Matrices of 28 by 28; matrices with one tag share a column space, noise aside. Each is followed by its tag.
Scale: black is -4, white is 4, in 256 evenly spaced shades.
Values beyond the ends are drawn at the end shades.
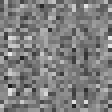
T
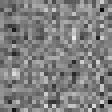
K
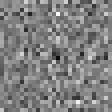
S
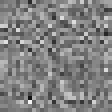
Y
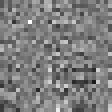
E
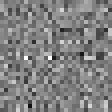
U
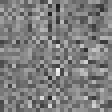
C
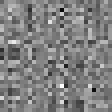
C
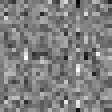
S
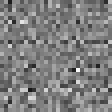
E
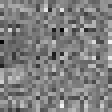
U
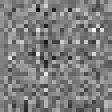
U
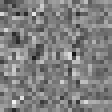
S
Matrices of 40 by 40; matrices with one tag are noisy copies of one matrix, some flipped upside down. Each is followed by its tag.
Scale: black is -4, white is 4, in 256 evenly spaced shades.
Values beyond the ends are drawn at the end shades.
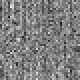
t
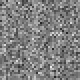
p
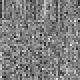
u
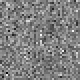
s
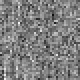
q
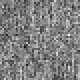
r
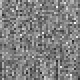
u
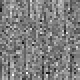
t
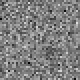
s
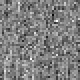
q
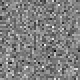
s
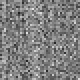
p
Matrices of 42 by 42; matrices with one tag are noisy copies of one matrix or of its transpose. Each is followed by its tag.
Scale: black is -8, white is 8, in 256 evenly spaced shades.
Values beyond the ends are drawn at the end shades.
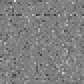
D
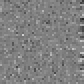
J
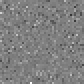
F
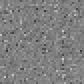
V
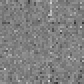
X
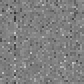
D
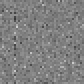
D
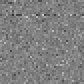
D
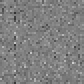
D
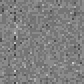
D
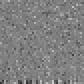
J
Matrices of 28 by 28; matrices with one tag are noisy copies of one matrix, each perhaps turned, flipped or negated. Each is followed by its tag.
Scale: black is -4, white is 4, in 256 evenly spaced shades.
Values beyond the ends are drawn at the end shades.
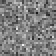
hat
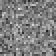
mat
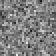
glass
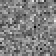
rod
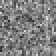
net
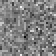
mat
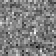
net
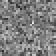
net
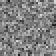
rod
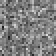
net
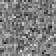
mat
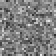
mat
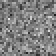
mat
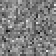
hat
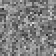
net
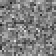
glass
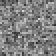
hat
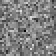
glass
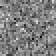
glass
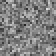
glass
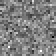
rod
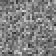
hat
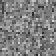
hat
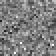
rod
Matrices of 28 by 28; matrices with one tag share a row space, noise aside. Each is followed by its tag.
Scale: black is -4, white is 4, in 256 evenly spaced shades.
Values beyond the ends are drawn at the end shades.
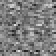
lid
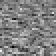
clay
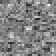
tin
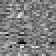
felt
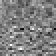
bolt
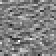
clay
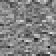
tin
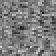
clay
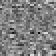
bolt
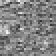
felt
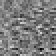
clay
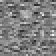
clay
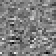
bolt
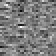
felt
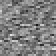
clay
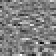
clay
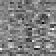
tin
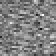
clay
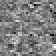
lid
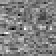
felt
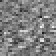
clay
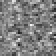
lid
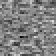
clay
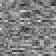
clay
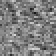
lid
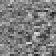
tin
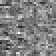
felt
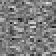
bolt
